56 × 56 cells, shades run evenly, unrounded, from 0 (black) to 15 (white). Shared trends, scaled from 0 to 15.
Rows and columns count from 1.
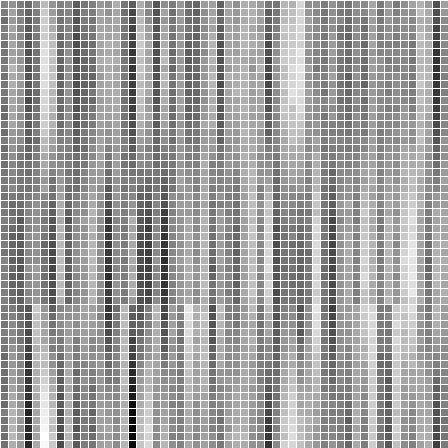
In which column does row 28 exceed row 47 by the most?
17
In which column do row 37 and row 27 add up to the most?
52
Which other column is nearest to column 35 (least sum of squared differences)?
42
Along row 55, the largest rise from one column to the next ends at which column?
18
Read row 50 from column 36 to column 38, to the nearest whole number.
11 12 10
